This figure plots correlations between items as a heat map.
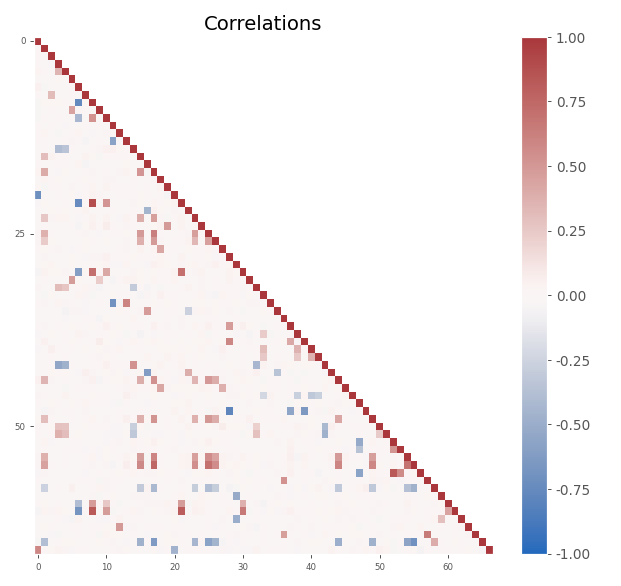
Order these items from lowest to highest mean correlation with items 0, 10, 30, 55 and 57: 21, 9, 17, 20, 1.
20, 9, 1, 17, 21
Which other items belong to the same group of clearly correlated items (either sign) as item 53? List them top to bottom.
47, 52, 56
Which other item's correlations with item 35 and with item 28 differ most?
48
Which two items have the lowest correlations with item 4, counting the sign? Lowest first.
42, 14
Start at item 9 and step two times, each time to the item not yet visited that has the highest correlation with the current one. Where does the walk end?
31
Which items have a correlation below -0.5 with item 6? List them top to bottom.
8, 21, 30, 61
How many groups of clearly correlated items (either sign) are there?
16
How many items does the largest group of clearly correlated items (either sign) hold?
12
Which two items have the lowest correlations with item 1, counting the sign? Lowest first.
65, 58
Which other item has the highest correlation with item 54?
55
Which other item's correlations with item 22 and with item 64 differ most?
57
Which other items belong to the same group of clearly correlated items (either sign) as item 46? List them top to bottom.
33, 38, 40, 41
